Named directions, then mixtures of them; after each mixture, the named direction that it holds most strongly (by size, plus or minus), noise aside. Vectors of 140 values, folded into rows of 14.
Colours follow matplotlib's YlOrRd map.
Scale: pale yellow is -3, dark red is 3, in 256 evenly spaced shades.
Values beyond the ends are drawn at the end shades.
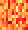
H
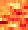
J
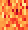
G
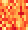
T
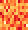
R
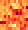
J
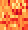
G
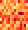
R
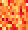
T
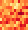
J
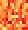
H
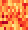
J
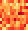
T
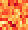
J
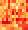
H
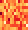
R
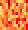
H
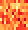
R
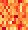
T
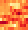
J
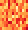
H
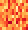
H
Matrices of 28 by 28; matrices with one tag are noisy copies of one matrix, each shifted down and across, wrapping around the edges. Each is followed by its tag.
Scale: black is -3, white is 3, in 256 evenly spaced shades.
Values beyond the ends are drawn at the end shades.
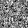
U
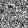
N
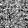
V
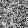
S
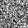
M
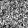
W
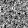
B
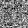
V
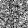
S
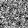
N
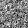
B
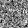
U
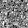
B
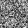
M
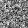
B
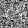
B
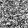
V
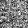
V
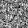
U
